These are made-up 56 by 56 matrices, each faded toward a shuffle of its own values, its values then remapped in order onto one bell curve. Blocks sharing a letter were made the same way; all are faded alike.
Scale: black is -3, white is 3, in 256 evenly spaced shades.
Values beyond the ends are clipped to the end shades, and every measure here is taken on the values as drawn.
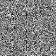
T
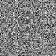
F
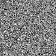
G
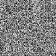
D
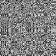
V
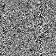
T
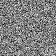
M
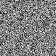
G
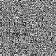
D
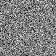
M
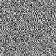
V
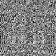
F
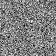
M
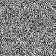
D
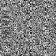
D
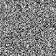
D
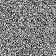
G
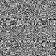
V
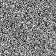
G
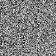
T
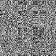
F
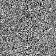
T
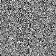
T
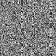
D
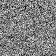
G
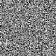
D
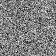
M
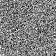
M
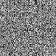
D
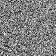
G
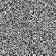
D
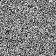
G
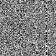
T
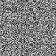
F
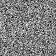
G
